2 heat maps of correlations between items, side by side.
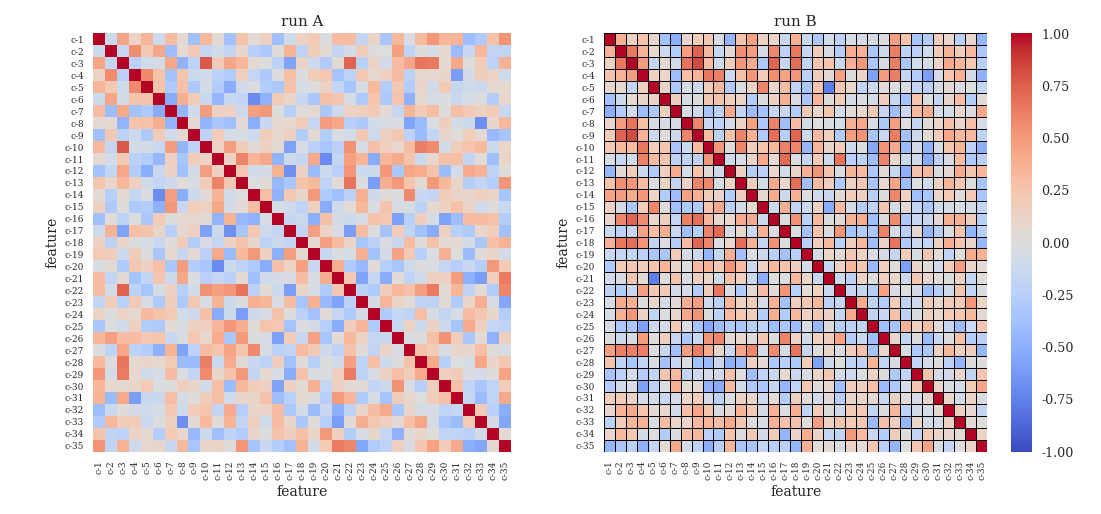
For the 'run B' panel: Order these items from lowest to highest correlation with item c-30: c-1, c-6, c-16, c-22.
c-22, c-1, c-16, c-6
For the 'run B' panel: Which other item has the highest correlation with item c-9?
c-3
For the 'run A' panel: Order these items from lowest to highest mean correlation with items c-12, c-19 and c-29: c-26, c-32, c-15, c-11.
c-32, c-15, c-26, c-11
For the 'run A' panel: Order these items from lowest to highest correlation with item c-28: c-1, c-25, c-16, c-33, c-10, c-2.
c-25, c-2, c-16, c-1, c-33, c-10
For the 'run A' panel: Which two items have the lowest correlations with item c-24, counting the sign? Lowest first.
c-13, c-11
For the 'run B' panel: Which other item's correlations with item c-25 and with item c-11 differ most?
c-4
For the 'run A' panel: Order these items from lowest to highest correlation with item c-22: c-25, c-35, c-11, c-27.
c-25, c-27, c-11, c-35
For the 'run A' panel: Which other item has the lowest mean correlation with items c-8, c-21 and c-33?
c-14
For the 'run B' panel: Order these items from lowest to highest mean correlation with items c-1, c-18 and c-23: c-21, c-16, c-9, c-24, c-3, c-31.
c-21, c-31, c-24, c-16, c-3, c-9
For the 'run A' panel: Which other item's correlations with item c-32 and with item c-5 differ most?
c-12
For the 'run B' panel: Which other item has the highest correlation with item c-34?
c-23
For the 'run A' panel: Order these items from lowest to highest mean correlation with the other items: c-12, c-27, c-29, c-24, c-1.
c-24, c-12, c-27, c-1, c-29
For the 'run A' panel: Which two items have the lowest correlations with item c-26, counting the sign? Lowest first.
c-16, c-34
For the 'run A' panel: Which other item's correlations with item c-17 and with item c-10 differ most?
c-3
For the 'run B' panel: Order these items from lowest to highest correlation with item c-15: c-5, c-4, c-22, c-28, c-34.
c-34, c-28, c-4, c-22, c-5
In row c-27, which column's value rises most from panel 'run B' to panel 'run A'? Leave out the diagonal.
c-7
